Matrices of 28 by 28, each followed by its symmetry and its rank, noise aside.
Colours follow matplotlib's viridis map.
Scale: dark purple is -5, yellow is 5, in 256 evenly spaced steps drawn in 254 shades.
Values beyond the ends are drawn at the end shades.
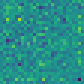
symmetric, rank five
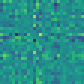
antisymmetric, rank four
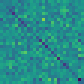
symmetric, rank six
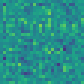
no symmetry, rank six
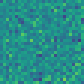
symmetric, rank six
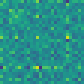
symmetric, rank four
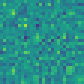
symmetric, rank four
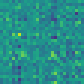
no symmetry, rank five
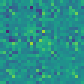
symmetric, rank five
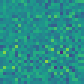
no symmetry, rank five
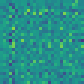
no symmetry, rank four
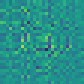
no symmetry, rank four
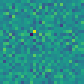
antisymmetric, rank six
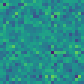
symmetric, rank five
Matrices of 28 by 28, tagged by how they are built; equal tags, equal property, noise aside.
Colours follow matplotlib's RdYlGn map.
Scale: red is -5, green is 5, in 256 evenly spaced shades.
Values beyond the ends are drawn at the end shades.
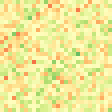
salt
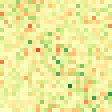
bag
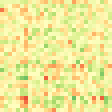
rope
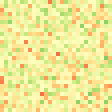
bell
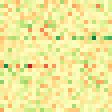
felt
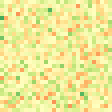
bell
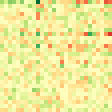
rope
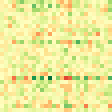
rope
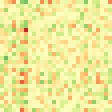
rope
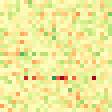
felt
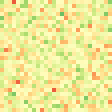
bell
